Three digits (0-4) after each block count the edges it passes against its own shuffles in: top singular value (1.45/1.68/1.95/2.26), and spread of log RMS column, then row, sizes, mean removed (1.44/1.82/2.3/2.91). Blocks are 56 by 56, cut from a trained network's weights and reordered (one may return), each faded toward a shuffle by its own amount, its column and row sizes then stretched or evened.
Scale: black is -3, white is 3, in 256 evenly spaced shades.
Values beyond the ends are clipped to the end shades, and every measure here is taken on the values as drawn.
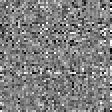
2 3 2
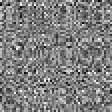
4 1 2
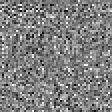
1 1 2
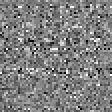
1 1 3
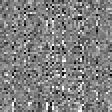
2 4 1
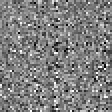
1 2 2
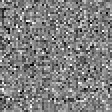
0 1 1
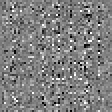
0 4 2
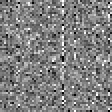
3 3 0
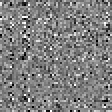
2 3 3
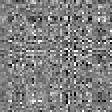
4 4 3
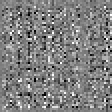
1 4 3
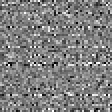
3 1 4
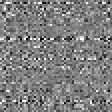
3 1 4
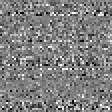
0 0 4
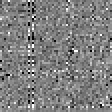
2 3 2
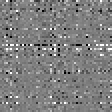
2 2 4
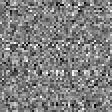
3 1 2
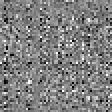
2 4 2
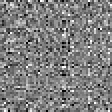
3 3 3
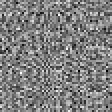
4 0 2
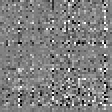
1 4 4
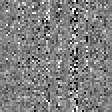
0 4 0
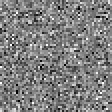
0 2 0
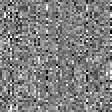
3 4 0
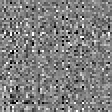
3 4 3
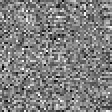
3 1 0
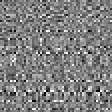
4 0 4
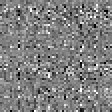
2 3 3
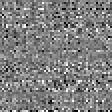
2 1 4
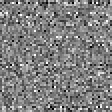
1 0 3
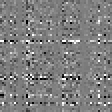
3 4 4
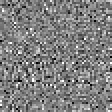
2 0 1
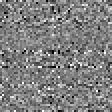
2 0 3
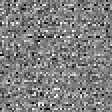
0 1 4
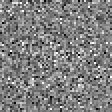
0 0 1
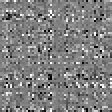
0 4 4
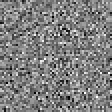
2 1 2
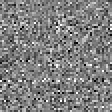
1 1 2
